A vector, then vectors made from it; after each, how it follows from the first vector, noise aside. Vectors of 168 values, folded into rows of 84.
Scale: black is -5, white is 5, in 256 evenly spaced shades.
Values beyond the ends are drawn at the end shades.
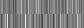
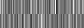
wrapped around.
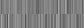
negated, shrunk.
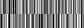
scaled up.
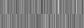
reversed, shrunk.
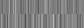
negated, shrunk.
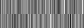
wrapped around.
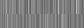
reversed, shrunk.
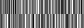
scaled up.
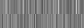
reversed, shrunk.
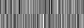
wrapped around.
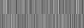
reversed, shrunk.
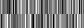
scaled up.
